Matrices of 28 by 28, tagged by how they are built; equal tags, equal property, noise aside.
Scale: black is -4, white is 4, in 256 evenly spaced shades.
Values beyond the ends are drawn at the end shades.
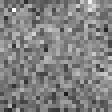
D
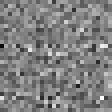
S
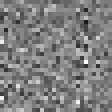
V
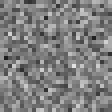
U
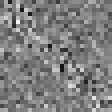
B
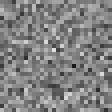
U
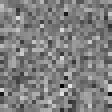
V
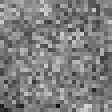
D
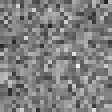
U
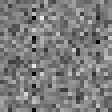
V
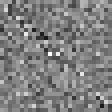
B
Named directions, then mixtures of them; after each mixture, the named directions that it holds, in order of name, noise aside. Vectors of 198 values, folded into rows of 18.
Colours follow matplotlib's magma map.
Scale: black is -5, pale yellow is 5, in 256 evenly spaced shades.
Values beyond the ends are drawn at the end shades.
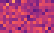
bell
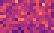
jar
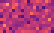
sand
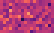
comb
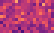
jar.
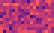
bell, comb, sand.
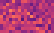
bell, comb.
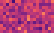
bell.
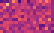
bell, jar, sand.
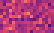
bell, comb.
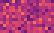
bell.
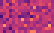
comb, sand.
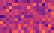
comb, jar.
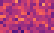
jar.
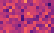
comb, sand.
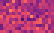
bell, comb.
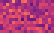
bell, comb.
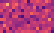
sand.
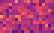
comb, jar.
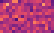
bell, jar, sand.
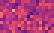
bell, sand.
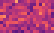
jar.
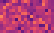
bell, comb, jar.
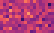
comb.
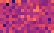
bell, sand.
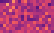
bell, comb, sand.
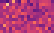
bell, sand.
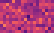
bell.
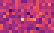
bell, comb, jar.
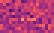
bell, comb.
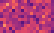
sand.
